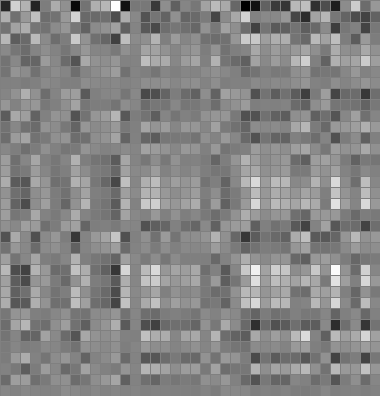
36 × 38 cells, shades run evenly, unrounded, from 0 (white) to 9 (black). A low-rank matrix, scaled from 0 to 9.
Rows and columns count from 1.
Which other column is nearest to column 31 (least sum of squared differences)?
30
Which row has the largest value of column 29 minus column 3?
1
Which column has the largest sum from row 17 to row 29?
12
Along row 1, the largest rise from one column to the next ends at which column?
13
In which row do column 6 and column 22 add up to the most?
2
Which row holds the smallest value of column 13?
25
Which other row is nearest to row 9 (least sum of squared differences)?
21
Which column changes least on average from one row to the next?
14
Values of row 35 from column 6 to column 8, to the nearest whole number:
4 4 5
